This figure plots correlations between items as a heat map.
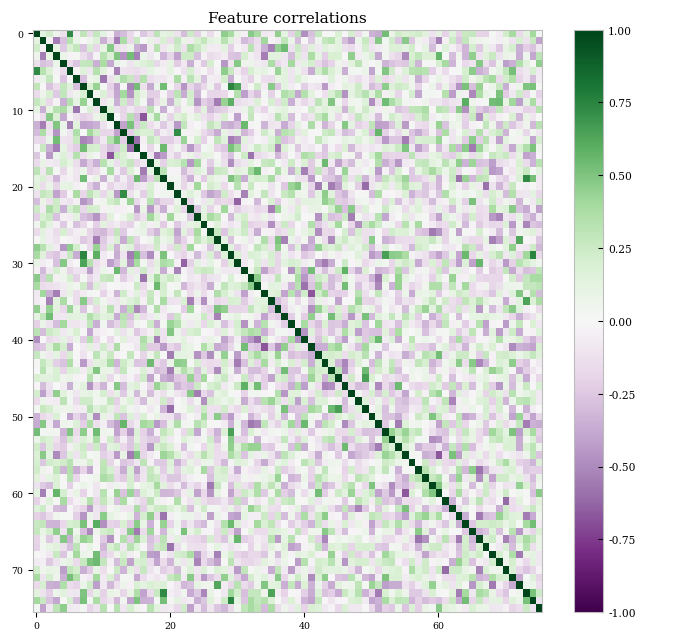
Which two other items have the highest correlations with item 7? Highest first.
29, 30
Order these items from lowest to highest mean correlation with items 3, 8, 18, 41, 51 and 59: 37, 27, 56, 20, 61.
20, 27, 56, 37, 61
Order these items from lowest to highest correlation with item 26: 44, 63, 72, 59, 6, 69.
59, 63, 69, 44, 6, 72
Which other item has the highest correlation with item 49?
45
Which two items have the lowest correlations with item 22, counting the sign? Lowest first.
30, 7
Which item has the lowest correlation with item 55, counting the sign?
60
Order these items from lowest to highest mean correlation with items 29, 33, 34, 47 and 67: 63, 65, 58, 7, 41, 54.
41, 65, 63, 58, 54, 7
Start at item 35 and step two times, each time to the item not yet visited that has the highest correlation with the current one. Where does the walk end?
19
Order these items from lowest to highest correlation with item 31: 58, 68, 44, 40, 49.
40, 68, 44, 58, 49
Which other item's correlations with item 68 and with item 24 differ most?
9
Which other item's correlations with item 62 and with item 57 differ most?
15
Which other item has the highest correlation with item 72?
27
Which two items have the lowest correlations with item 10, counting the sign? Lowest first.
6, 64
